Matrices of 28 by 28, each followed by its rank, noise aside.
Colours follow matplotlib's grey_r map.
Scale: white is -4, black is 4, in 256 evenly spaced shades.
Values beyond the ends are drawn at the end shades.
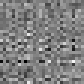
four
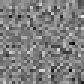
eight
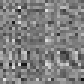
four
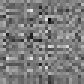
four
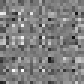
three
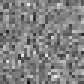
eight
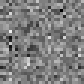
six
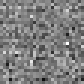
eight
